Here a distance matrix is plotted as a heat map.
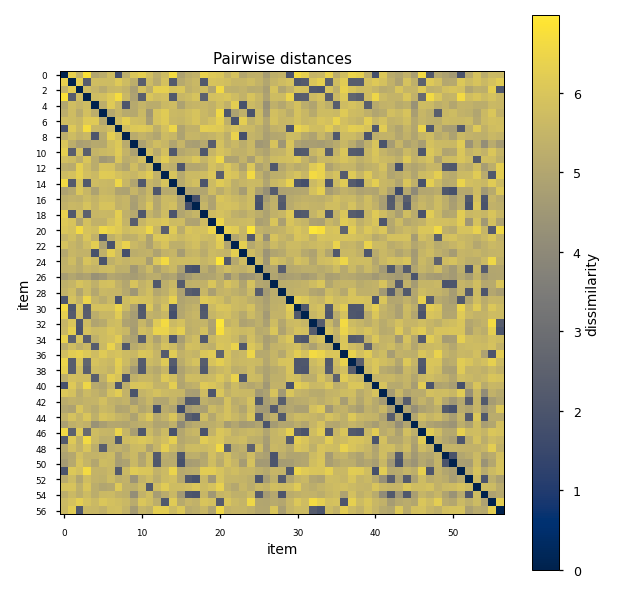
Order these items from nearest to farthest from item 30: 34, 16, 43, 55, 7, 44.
34, 43, 16, 44, 55, 7
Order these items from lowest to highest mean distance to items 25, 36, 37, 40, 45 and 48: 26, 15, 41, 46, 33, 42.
26, 42, 15, 46, 41, 33
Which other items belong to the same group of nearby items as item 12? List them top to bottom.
15, 27, 43, 49, 50
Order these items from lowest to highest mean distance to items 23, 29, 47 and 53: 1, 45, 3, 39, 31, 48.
39, 45, 48, 31, 1, 3
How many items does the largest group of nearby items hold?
11
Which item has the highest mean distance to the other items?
20
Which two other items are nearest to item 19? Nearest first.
41, 9
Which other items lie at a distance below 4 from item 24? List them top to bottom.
5, 21, 48
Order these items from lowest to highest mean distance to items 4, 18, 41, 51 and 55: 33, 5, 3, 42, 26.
26, 42, 3, 5, 33
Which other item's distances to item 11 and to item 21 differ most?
53
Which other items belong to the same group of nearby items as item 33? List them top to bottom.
2, 32, 56
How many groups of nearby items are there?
12
